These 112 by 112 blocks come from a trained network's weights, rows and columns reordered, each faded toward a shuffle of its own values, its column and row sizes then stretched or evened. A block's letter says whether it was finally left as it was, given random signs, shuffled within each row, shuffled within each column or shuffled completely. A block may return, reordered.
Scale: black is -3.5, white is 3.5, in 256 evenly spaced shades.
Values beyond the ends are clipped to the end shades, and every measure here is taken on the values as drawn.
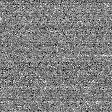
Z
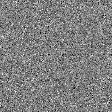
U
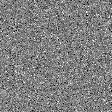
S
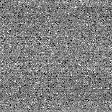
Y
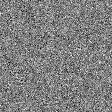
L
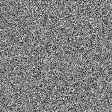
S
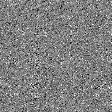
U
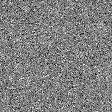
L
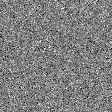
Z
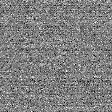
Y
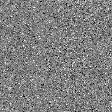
S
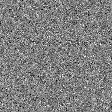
Z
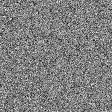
L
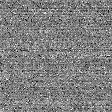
Z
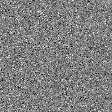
U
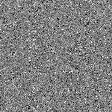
S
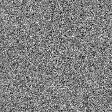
U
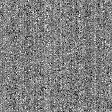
Y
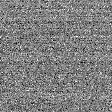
Z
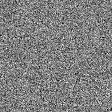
Z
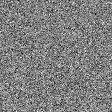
Z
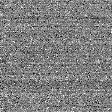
Y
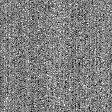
S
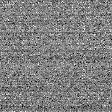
Y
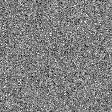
S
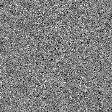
U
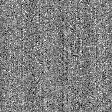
S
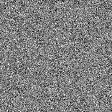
U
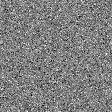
L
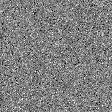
L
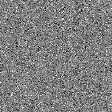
U
